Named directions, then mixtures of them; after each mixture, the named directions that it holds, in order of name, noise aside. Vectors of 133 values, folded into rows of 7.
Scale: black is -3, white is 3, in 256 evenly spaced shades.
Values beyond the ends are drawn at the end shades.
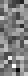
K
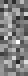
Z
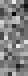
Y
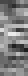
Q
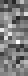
Q, Z.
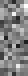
Y.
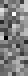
Y, Z.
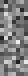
Z.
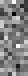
Y.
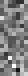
K.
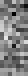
Q, Y.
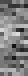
Q, Y.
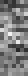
Q, Z.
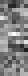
K, Q.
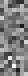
K.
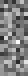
Z.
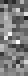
Q, Z.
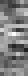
Q.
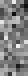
Y.
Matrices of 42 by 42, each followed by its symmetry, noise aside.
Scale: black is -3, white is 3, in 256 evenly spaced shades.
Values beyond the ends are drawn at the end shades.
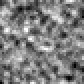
no symmetry.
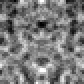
mirrored left to right.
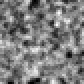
no symmetry.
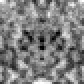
mirrored left to right.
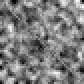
symmetric across the other diagonal.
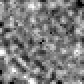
symmetric across the other diagonal.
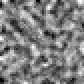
antisymmetric.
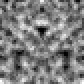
mirrored left to right.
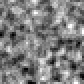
antisymmetric.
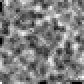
symmetric across the other diagonal.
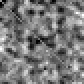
no symmetry.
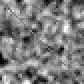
no symmetry.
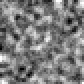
symmetric.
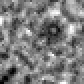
symmetric across the other diagonal.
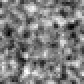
antisymmetric.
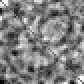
symmetric across the other diagonal.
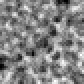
symmetric.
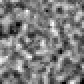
no symmetry.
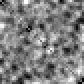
symmetric.
